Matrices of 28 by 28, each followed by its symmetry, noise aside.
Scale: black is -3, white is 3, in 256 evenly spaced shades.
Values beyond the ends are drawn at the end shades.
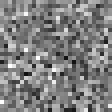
no symmetry.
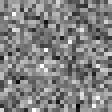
symmetric across the other diagonal.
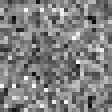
symmetric across the other diagonal.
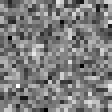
no symmetry.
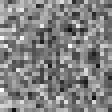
mirrored top to bottom.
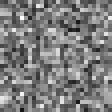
mirrored top to bottom.
